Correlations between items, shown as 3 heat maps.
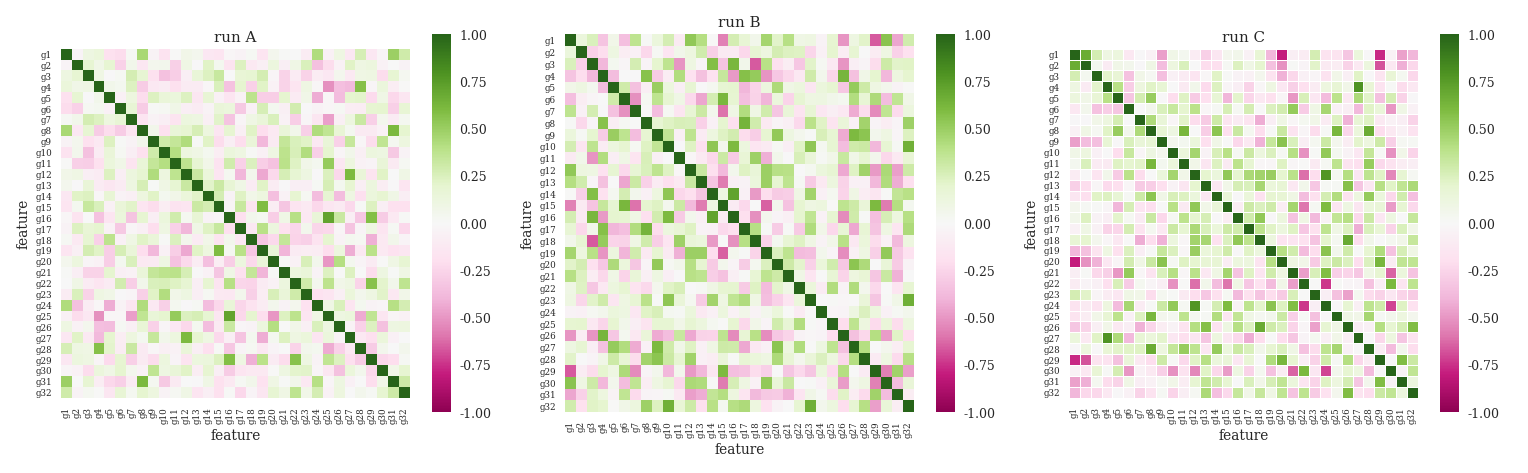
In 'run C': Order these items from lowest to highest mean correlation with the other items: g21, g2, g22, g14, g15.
g22, g2, g21, g15, g14
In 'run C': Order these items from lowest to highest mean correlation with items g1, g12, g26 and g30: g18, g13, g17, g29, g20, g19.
g20, g29, g19, g17, g13, g18
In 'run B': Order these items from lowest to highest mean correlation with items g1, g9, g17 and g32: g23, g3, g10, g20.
g20, g3, g23, g10
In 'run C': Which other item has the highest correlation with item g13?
g26
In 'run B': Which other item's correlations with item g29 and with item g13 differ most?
g15
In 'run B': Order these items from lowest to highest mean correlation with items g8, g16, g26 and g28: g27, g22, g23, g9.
g22, g27, g9, g23
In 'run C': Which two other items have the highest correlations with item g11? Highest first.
g8, g28
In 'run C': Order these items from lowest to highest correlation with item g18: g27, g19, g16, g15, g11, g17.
g27, g11, g19, g15, g17, g16
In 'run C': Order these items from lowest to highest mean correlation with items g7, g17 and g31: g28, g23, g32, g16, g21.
g23, g32, g16, g21, g28
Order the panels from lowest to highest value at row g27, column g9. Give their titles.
run C, run A, run B
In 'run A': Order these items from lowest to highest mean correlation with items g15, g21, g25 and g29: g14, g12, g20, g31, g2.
g20, g31, g2, g12, g14
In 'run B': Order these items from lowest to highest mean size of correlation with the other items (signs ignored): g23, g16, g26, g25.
g25, g23, g16, g26
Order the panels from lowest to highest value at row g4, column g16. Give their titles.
run B, run A, run C
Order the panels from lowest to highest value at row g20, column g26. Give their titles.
run B, run C, run A
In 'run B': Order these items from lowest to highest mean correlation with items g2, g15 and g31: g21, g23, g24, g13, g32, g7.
g7, g13, g21, g32, g23, g24
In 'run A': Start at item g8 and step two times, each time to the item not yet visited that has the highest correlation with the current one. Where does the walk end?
g1
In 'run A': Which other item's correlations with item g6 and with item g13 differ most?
g8
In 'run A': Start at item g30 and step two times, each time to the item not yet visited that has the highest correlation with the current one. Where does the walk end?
g12
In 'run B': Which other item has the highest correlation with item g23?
g32
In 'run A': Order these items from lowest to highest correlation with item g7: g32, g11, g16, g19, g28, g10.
g16, g11, g10, g32, g19, g28
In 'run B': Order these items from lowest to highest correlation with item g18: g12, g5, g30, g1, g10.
g5, g10, g30, g1, g12
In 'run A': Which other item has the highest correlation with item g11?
g25
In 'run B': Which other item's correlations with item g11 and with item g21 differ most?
g19
